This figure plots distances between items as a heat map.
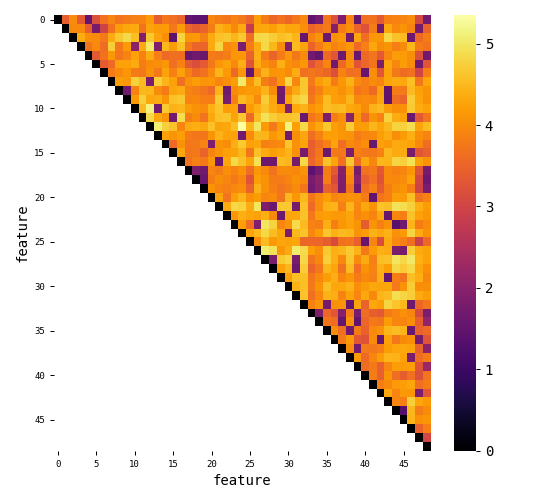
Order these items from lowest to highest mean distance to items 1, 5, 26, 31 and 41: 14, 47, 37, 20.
47, 20, 14, 37
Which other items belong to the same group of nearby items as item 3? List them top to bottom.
10, 13, 24, 30
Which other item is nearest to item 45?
44
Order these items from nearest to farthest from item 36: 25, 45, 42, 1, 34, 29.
42, 1, 25, 34, 45, 29
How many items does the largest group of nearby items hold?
10
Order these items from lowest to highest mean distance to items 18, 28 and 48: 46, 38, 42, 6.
42, 6, 38, 46
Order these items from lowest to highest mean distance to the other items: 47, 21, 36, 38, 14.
47, 36, 38, 14, 21
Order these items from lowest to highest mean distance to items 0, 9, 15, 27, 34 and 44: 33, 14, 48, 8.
33, 48, 8, 14
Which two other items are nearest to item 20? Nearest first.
41, 14
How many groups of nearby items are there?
10
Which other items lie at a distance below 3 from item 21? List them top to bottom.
16, 27, 28, 31
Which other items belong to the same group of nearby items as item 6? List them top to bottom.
25, 40
